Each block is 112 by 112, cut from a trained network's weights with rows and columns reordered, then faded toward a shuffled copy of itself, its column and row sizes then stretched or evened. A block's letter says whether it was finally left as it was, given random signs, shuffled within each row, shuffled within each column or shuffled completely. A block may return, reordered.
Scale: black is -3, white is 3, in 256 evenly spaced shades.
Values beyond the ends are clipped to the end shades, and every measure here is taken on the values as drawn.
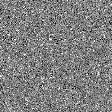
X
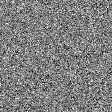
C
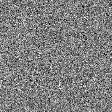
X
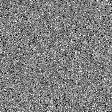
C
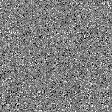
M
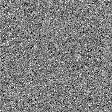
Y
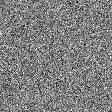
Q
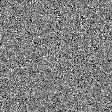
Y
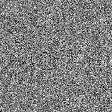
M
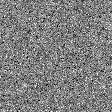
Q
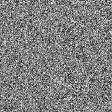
M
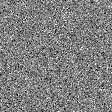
Q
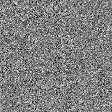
M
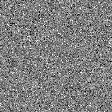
M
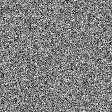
Y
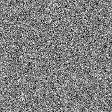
Y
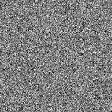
M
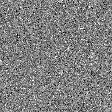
Y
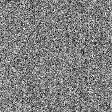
Y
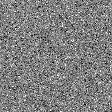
Y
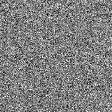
M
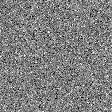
Q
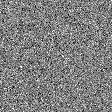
Q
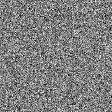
X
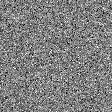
Q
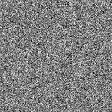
M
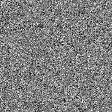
Y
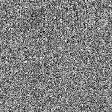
M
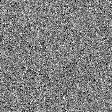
Y
